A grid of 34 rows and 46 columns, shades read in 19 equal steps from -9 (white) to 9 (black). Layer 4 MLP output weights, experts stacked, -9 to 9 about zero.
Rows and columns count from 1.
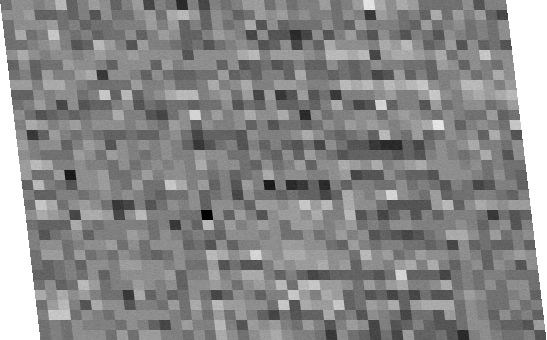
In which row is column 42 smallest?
9
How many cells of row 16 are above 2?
4
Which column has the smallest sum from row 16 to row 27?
30
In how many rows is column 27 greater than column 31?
13
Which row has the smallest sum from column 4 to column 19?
10
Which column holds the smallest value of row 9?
38
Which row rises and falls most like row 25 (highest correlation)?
22
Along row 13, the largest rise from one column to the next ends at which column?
40
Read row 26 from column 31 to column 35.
-4 -1 -2 1 0
